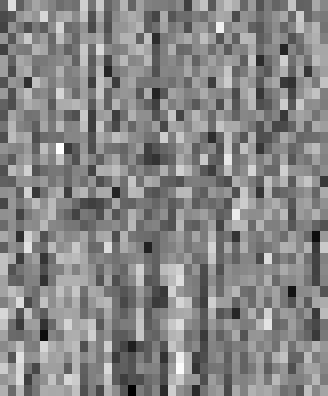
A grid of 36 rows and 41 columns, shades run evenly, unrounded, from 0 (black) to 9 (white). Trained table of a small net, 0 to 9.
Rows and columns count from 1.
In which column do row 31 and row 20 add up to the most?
30
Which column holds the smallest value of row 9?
20
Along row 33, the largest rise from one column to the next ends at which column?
3
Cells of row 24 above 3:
37
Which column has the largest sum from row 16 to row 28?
23
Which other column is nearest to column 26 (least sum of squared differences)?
16
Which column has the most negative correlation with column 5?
24
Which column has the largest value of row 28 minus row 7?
14
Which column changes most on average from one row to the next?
36
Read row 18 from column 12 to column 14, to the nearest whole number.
4 6 6
